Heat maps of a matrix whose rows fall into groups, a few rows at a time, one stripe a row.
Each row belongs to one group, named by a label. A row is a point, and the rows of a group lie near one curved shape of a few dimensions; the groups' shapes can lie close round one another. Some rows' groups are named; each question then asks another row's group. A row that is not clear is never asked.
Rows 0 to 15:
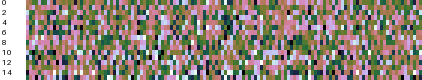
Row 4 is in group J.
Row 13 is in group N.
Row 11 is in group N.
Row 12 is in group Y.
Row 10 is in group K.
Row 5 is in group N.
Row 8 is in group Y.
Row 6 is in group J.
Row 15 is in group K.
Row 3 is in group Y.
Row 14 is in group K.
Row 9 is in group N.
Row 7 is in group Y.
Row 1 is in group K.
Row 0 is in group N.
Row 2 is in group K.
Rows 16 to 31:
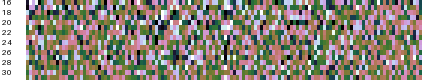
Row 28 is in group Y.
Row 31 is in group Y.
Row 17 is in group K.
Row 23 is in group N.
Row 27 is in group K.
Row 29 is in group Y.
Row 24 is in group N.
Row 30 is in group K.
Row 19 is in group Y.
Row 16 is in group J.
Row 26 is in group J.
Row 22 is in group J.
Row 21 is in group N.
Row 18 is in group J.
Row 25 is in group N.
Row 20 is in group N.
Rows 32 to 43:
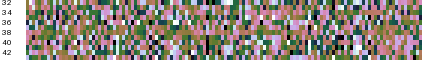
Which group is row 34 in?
Y
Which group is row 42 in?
Y
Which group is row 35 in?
Y
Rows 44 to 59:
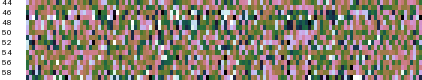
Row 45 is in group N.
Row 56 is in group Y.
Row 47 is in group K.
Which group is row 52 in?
K
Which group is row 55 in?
Y
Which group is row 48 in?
N
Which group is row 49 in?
N
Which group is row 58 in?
K
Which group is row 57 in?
N
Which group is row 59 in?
K
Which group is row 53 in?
J
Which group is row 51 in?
J
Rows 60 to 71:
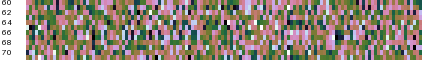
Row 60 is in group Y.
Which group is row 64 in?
K
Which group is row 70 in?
K
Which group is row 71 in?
N
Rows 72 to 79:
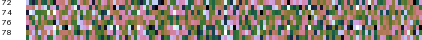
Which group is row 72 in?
K
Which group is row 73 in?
Y
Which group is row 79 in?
N
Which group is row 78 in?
N
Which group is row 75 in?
N
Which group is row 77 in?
K
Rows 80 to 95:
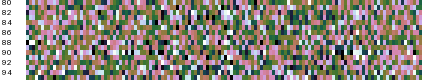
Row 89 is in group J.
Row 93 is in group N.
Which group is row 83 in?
N
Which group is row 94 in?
J
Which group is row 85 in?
Y
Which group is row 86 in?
K
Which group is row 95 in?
J
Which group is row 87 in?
N
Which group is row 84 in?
N
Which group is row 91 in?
K
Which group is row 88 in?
J
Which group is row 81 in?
Y
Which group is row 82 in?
Y
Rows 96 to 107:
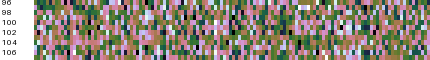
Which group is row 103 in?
N
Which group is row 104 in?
Y
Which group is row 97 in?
Y
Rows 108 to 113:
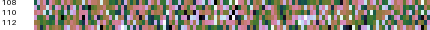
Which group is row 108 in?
K
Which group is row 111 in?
N
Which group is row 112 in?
Y
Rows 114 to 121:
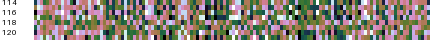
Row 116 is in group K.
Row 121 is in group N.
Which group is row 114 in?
K
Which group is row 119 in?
J
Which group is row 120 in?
Y
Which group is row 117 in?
N
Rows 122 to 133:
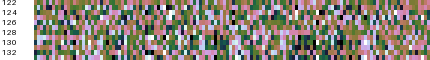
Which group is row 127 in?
Y
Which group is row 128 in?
Y
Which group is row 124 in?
Y
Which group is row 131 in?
N
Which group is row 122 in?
N
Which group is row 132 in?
Y
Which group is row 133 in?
K
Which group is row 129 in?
Y
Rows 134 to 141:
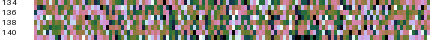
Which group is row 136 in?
Y
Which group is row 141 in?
N
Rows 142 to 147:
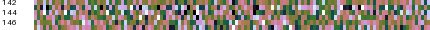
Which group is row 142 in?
N
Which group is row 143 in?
J
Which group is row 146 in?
K
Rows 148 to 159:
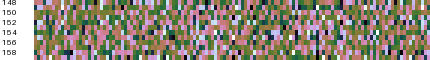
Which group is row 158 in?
J
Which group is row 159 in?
N
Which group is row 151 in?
N
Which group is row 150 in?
N
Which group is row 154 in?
Y
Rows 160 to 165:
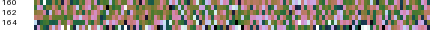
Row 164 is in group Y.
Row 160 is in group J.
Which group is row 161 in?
Y
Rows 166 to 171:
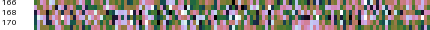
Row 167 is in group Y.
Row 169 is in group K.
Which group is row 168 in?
J
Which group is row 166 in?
Y
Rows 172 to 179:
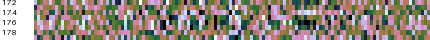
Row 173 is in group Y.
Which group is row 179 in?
N
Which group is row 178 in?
Y
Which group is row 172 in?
N
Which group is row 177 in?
Y
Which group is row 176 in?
N
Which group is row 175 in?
N
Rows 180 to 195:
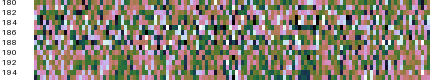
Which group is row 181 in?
N
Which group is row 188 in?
J
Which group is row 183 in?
K
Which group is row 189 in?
J
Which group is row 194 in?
K
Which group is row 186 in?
Y
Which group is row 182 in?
Y
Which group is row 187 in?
K
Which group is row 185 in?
N
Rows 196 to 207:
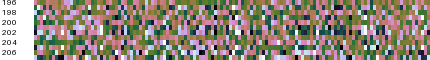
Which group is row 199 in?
K
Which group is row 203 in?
J
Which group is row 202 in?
K
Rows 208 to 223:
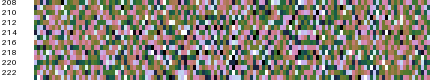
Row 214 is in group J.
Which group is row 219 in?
K
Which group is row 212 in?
Y
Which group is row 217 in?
Y
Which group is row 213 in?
N
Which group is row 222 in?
N
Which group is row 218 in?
N
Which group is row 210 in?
Y
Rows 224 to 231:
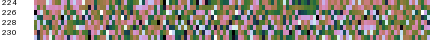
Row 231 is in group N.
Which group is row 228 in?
J
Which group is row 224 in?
N
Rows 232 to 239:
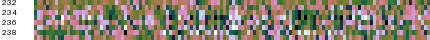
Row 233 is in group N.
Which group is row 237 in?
Y
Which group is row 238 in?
Y
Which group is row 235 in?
N
